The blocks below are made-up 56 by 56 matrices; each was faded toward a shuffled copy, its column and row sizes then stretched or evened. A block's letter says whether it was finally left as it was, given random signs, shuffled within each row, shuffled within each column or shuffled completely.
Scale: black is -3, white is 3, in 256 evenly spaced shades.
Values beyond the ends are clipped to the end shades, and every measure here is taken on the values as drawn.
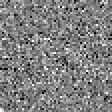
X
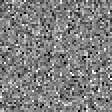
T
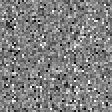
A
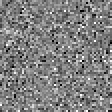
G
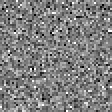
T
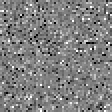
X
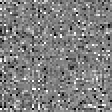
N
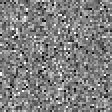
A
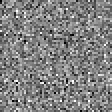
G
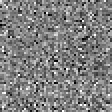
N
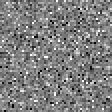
T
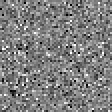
G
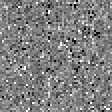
A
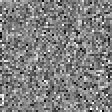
A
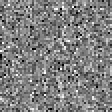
A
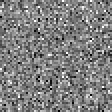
A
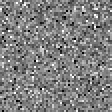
T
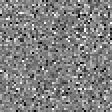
G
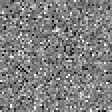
A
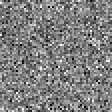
X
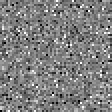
X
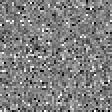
X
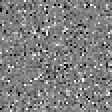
G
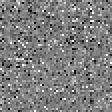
G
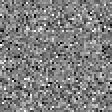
X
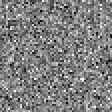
T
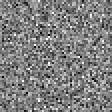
T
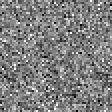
T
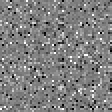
N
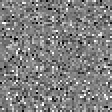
N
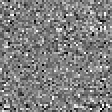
N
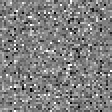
G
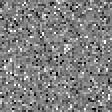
T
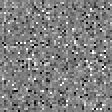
N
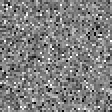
T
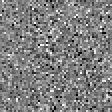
A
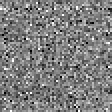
G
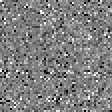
N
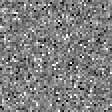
T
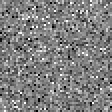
T
